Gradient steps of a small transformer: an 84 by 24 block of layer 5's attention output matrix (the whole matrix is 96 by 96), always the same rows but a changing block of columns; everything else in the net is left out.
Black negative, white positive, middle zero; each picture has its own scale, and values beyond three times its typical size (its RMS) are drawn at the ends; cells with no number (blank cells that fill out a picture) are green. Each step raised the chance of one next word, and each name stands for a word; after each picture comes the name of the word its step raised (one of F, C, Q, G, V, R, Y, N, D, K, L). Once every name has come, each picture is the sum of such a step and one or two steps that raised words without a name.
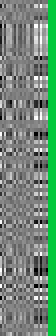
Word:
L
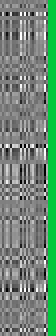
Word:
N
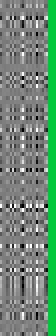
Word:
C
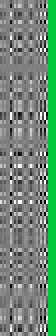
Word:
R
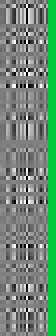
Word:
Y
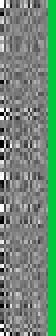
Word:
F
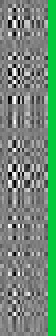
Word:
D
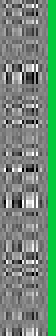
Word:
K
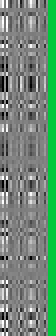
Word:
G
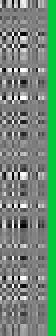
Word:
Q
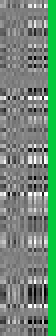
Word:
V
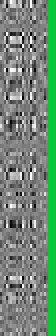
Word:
Q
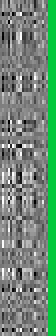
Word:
N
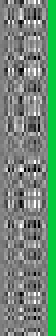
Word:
D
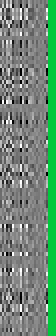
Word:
D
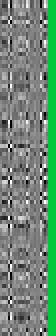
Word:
R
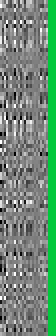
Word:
L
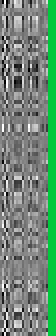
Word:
G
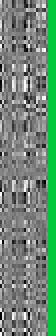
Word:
G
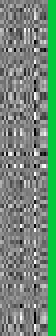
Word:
R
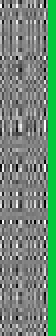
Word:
L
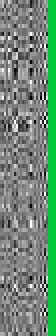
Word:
Q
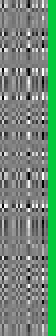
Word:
Q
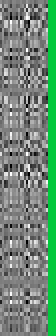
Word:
D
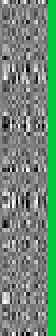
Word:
K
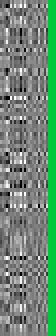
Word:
V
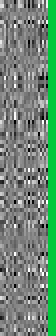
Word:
L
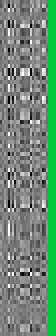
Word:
D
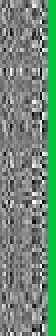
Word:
R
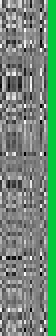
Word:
G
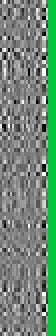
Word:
D
